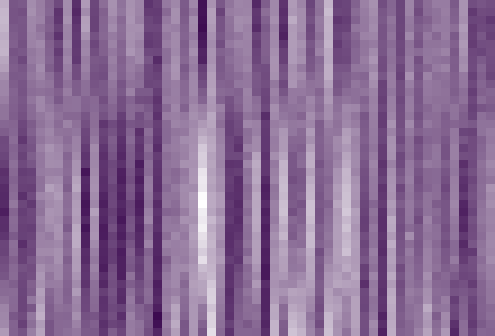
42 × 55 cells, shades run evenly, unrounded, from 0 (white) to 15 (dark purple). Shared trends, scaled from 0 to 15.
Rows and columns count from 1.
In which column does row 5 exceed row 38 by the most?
23
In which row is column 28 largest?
41
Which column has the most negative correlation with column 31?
51
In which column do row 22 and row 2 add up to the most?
18
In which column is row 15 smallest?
24
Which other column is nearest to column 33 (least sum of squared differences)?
34
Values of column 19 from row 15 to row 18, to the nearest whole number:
8 9 9 9
